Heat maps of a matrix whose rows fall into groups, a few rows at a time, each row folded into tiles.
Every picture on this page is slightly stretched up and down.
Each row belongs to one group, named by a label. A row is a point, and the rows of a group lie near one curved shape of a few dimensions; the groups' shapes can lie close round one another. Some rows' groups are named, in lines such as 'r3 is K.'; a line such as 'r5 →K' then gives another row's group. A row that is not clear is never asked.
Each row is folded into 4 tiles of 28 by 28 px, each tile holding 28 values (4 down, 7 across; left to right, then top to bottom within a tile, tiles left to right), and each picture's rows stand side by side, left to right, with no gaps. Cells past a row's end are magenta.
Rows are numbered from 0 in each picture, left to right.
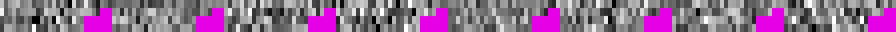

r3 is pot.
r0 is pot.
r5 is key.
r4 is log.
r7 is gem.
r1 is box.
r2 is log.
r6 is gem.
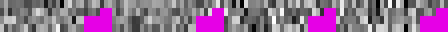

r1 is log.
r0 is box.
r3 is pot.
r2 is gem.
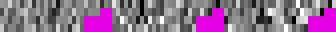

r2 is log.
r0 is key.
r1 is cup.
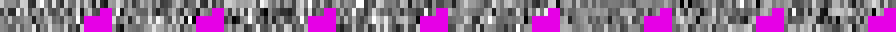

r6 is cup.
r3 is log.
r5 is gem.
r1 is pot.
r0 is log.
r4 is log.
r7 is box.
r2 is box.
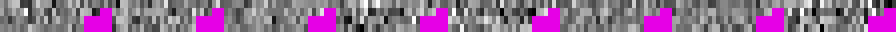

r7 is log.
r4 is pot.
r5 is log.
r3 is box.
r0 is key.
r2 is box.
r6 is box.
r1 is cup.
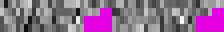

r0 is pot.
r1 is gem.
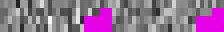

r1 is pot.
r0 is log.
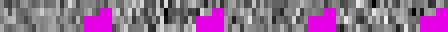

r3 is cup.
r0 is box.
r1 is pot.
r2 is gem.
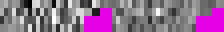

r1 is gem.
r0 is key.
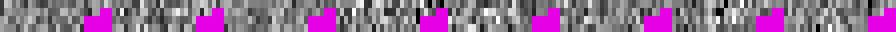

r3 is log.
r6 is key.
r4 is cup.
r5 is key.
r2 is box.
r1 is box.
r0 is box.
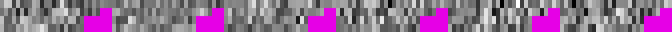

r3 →key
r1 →log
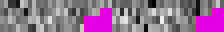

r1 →box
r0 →gem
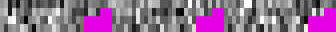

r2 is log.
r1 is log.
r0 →box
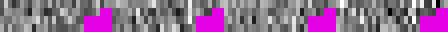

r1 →log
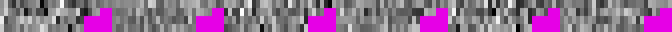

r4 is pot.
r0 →pot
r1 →box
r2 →log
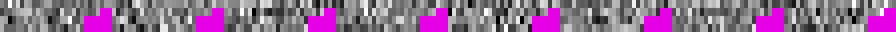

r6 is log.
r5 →log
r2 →log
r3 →gem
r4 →box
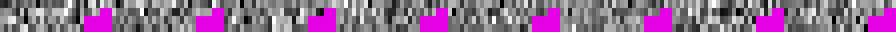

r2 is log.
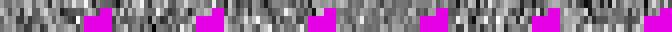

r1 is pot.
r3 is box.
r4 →log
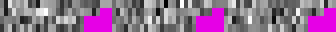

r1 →key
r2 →box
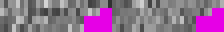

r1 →gem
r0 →log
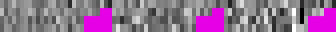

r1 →box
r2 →log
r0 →pot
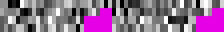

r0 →gem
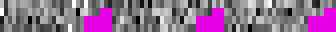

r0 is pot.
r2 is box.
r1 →log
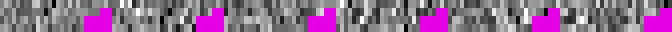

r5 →log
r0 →key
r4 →log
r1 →gem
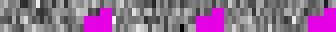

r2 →gem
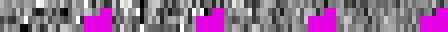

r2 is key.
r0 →box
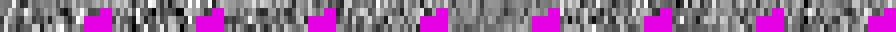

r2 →box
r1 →log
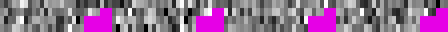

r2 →pot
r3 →key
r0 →log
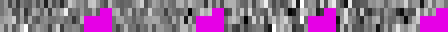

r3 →cup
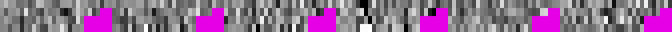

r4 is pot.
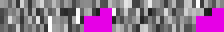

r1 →key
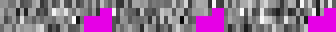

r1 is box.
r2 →log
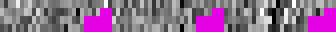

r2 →key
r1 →pot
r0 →log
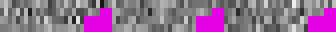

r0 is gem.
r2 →box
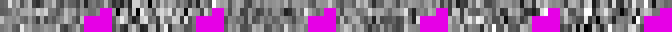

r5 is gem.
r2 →log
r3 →pot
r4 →pot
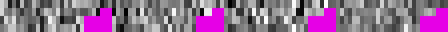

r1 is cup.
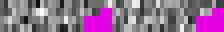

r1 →log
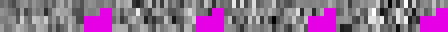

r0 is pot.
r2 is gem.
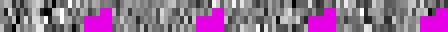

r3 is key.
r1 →log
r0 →key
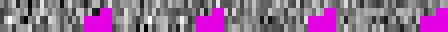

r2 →pot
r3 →gem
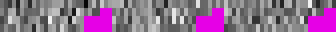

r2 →pot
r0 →log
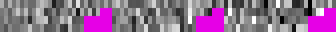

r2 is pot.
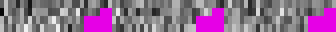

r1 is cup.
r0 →cup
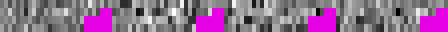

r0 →box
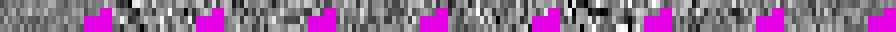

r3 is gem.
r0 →gem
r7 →gem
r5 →cup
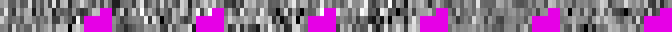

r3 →pot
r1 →box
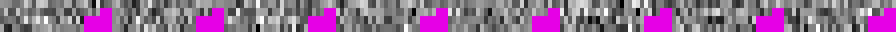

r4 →box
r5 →pot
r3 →pot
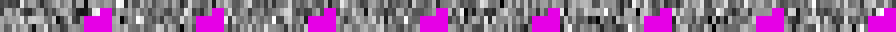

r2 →cup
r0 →pot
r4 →key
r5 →pot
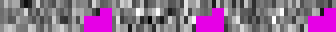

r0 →key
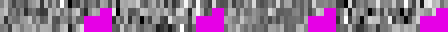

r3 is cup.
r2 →pot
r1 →pot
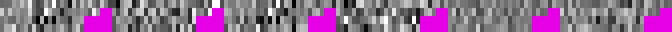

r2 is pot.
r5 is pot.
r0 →pot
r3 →gem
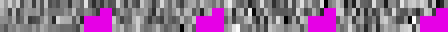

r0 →pot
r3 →gem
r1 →box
